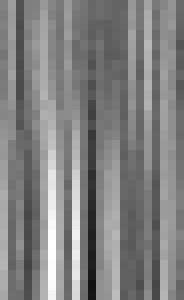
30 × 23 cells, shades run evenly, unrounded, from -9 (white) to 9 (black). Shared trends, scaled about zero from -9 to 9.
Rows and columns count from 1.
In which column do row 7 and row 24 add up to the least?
7
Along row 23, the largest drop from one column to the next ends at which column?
10
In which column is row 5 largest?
3
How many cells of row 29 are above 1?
10
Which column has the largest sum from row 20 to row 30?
12
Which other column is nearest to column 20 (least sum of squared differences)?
18
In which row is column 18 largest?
29
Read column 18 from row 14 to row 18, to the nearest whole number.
2 1 2 2 2
